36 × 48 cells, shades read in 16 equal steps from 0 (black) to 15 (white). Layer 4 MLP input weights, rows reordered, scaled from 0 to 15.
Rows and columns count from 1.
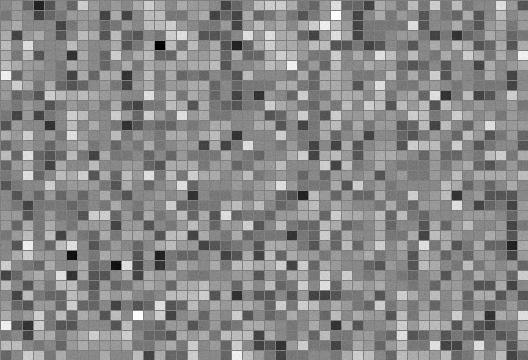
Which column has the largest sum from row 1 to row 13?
31
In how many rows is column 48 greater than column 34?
20
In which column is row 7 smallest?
44
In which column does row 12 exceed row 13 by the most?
28
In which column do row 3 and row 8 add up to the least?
22
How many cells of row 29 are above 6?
37
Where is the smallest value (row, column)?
5, 15
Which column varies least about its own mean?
36
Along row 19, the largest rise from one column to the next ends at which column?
33
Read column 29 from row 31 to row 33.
11 9 10
